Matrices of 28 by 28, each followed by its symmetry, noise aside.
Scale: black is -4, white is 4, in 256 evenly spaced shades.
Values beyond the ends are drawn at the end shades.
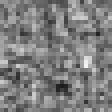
antisymmetric.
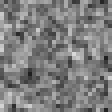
no symmetry.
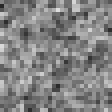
no symmetry.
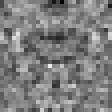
mirrored left to right.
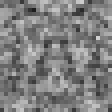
mirrored left to right.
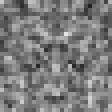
mirrored left to right.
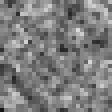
symmetric across the other diagonal.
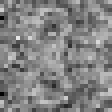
mirrored top to bottom.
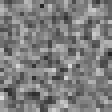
antisymmetric.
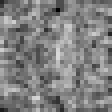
mirrored top to bottom.
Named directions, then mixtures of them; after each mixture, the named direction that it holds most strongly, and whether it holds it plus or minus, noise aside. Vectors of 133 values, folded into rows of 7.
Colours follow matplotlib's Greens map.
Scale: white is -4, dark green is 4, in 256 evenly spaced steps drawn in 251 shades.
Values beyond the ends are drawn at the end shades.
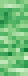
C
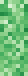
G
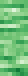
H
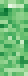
G, plus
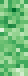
G, minus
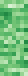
C, plus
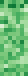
G, minus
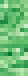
C, plus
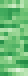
H, minus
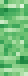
H, minus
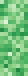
G, plus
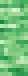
H, plus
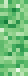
G, minus
